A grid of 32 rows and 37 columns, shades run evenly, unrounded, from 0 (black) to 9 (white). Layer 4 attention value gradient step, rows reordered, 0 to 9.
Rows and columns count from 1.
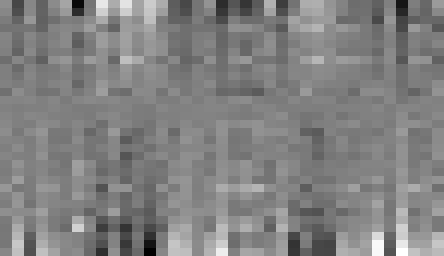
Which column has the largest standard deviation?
34
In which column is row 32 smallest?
13
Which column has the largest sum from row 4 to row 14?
11
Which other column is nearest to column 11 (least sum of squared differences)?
27
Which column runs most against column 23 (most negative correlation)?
7
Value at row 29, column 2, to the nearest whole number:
6
